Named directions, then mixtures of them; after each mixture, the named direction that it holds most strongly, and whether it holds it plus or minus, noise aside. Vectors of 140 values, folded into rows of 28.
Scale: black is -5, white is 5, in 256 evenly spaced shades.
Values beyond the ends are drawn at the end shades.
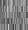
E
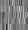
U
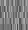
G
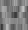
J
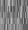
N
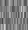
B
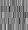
U, minus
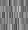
G, minus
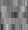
J, plus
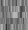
J, minus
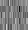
U, minus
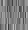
E, minus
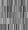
E, minus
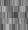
J, plus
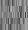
N, minus
